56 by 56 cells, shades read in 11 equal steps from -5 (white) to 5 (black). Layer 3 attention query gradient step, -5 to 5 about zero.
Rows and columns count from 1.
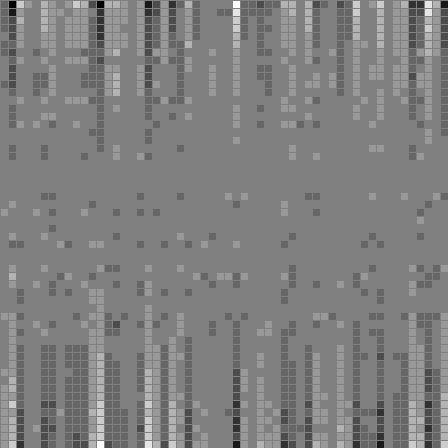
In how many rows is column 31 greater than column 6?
13
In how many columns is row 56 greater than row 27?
22
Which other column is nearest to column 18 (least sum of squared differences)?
7
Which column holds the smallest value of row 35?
2
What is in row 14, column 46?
0
